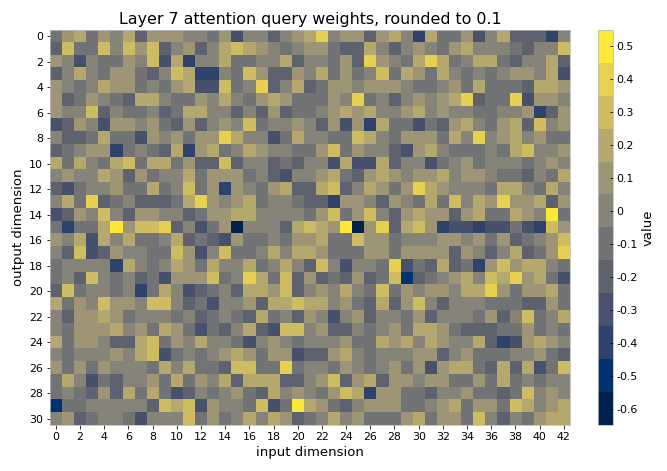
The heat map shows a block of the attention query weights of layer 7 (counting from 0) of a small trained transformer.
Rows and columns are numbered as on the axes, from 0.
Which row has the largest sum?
14
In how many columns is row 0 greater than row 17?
17
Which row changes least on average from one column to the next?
25
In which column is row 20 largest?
36
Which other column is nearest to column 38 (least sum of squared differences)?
13
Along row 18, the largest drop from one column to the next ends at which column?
29
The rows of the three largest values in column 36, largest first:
20, 19, 2
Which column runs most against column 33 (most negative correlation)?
22
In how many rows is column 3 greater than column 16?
8
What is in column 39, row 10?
-0.1
